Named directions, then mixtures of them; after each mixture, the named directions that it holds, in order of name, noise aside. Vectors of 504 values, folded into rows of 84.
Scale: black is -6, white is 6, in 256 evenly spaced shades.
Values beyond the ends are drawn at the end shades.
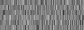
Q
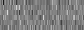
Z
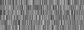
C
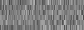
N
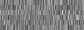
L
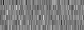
C, Z.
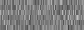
L.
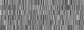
C, L.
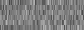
N.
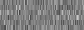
L, Z.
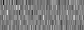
Z.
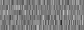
Q, Z.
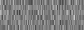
C, Z.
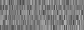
N, Q.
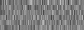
C, N.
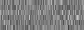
L.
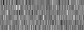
Z.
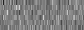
Z.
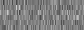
L, Z.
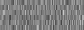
Q.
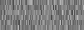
C, L.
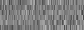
N.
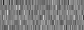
N, Z.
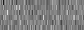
Z.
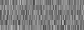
C, N.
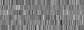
Q, Z.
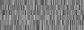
N, Q.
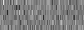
Z.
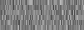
C, L.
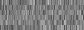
N.
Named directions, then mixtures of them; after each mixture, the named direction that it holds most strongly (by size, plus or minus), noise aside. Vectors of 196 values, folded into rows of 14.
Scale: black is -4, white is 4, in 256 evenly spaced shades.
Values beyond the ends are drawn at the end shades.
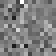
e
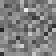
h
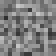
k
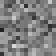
h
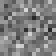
h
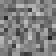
k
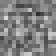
k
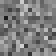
k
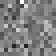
e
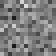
e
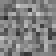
k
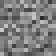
h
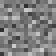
h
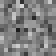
e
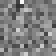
e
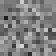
k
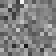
e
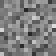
h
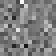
e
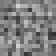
k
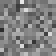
h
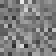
e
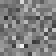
h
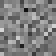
h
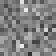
h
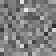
h
